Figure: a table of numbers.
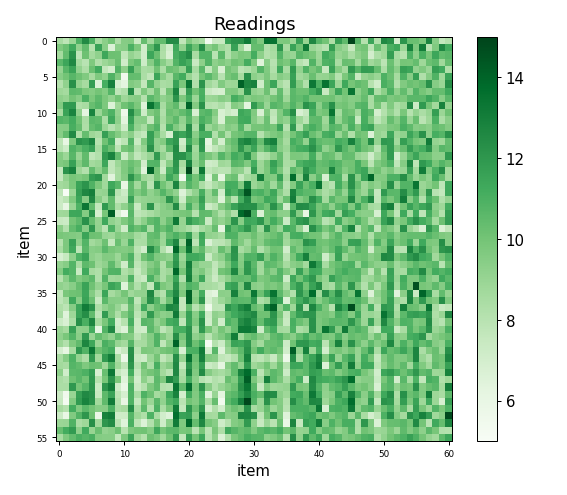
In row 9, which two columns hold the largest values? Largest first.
20, 14
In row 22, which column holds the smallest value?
25
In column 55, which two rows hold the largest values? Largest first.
34, 20
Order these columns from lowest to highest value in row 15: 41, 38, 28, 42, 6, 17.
6, 41, 42, 17, 38, 28
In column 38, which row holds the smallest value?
24
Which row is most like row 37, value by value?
0
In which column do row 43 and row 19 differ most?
8
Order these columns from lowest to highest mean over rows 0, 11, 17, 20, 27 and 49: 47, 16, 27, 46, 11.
16, 47, 46, 11, 27
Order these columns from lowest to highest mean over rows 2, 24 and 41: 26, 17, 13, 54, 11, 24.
13, 17, 24, 26, 11, 54
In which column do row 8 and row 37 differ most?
45
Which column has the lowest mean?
10
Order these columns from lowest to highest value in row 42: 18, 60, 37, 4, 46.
46, 60, 37, 4, 18
